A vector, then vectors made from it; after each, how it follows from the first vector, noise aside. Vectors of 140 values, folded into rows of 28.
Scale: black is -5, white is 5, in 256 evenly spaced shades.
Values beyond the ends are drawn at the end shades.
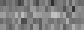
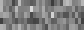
wrapped around, negated.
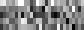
negated, scaled up.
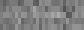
shrunk.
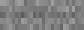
negated, shrunk.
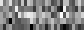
reversed, scaled up.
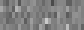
wrapped around, negated, partly zeroed.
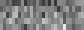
wrapped around, negated.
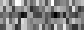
negated, scaled up.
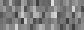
sign-scrambled.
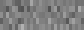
wrapped around, negated, partly zeroed.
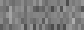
wrapped around, negated, partly zeroed.
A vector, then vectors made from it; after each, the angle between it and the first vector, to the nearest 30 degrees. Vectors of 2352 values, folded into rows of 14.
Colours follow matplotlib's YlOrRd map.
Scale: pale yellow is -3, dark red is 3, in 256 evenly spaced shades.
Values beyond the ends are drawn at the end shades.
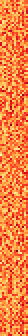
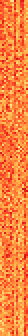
120 degrees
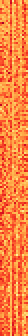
90 degrees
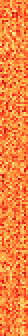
120 degrees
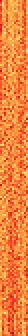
120 degrees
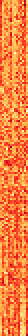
90 degrees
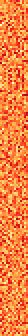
60 degrees
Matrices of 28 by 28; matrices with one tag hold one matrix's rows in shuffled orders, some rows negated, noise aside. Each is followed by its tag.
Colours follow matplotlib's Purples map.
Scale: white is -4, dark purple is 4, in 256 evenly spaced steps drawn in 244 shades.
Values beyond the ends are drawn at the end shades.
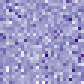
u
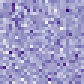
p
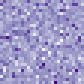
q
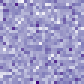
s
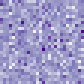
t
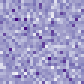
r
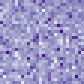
q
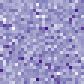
s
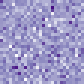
r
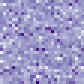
s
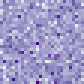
s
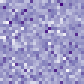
p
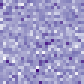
s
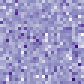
u
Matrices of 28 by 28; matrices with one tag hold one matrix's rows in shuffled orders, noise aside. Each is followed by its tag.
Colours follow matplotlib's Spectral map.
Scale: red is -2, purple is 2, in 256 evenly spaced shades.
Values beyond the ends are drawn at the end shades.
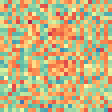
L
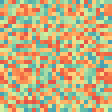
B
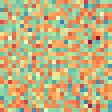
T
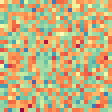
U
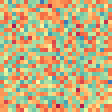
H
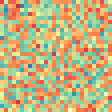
U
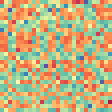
B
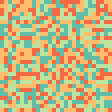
B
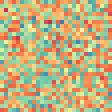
U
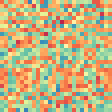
B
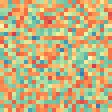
H
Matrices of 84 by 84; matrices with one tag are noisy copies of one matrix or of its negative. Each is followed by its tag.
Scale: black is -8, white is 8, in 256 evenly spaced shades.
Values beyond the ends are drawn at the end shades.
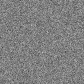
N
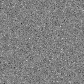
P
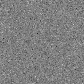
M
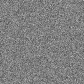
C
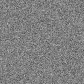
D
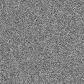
M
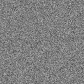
M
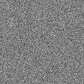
D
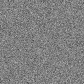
P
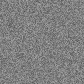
D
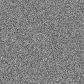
P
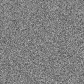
C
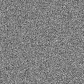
N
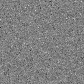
M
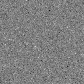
P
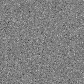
C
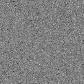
M
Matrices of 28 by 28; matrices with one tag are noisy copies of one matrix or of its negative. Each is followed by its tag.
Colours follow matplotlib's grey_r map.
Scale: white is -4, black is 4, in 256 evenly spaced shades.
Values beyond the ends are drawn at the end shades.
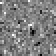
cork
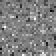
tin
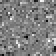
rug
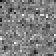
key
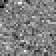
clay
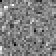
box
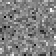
tin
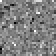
box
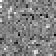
key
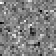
cork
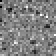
key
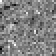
box
